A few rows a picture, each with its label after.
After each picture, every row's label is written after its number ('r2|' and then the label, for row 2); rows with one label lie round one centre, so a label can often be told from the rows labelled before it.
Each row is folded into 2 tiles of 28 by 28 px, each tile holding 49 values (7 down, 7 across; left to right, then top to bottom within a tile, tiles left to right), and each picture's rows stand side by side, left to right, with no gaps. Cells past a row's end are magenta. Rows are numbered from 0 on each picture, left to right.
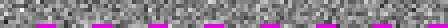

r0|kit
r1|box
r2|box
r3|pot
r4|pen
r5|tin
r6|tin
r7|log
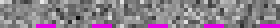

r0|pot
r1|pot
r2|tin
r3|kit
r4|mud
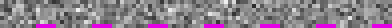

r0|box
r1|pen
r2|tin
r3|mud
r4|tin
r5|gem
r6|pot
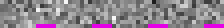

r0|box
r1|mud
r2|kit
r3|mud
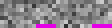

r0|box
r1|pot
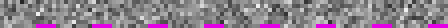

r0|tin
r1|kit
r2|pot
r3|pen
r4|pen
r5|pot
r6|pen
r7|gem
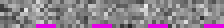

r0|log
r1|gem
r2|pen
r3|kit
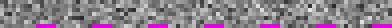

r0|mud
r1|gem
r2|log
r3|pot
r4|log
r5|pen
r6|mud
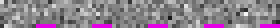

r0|tin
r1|log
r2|log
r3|box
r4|log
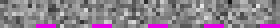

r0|pen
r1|kit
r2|gem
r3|pen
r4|pen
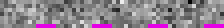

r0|pen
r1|box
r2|log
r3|gem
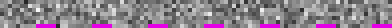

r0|pot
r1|tin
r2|mud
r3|log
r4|box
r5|log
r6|tin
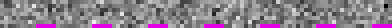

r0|pen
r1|pot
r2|pot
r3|pot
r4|mud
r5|gem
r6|pen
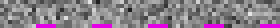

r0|box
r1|box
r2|pot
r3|tin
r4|log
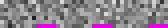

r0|box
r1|pot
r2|tin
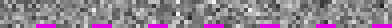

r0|box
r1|box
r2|pot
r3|pot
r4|log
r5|mud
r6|kit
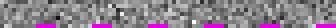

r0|tin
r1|box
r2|log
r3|mud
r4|tin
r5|box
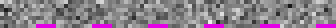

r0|log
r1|pot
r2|gem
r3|box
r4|gem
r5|pot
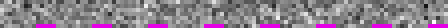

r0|mud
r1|gem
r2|pen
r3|pot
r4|box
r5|box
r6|mud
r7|box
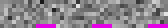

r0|kit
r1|gem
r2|pot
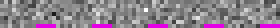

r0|gem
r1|box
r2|tin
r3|kit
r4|kit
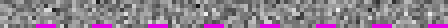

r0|kit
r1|kit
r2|kit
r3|tin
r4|box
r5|gem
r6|mud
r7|gem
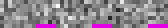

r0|tin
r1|tin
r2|log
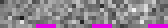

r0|gem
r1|kit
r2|pen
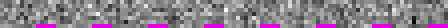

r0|gem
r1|log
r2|log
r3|log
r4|mud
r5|mud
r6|log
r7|mud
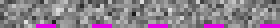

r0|box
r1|mud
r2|gem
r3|mud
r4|mud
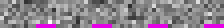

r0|kit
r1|mud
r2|gem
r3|log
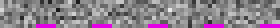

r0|mud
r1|gem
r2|pot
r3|mud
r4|kit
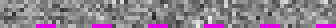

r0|log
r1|log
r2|tin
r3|box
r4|pot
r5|pot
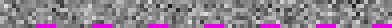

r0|kit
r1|pen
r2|kit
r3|log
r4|kit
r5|log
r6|gem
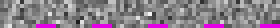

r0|gem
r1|mud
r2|tin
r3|gem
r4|tin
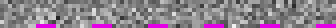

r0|box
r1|box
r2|kit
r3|box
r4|tin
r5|tin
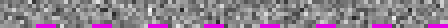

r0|gem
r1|pot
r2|box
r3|tin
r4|box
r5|log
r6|gem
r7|kit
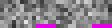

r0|box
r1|log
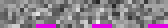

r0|log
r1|box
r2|gem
